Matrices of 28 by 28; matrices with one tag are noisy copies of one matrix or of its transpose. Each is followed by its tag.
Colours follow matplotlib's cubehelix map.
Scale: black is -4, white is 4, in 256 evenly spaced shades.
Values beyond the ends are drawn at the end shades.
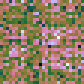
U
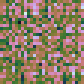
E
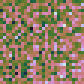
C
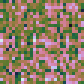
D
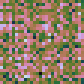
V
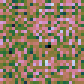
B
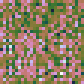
B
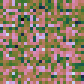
E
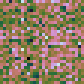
U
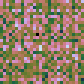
V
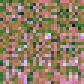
C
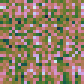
E
